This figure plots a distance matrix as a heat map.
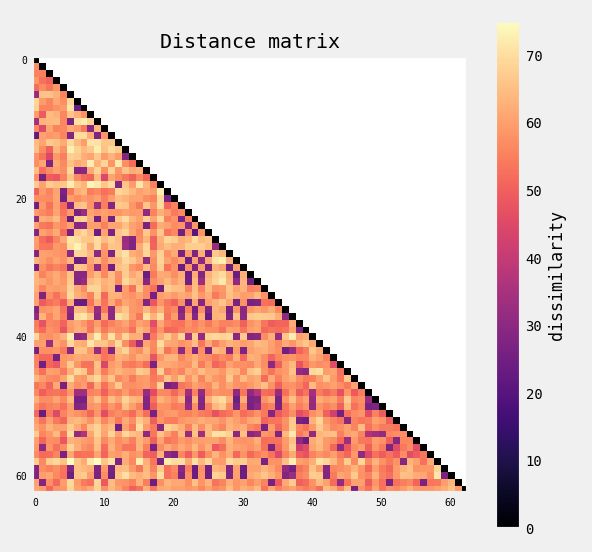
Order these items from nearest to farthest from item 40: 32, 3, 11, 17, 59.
32, 17, 3, 59, 11
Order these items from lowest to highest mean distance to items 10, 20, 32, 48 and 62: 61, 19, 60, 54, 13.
54, 19, 61, 60, 13
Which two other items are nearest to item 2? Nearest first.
15, 41
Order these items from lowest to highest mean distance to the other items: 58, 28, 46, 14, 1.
1, 28, 14, 46, 58
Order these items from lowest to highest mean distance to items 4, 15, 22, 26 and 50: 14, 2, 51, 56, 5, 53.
2, 14, 51, 56, 53, 5
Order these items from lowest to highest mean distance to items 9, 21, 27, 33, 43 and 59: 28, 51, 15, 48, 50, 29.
28, 51, 48, 50, 15, 29
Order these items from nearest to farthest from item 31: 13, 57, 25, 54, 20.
54, 57, 20, 25, 13
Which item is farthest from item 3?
58
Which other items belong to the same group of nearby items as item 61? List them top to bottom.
1, 17, 34, 44, 51, 56
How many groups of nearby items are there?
11
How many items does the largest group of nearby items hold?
14
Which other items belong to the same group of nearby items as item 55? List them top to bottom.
38, 39, 45, 52
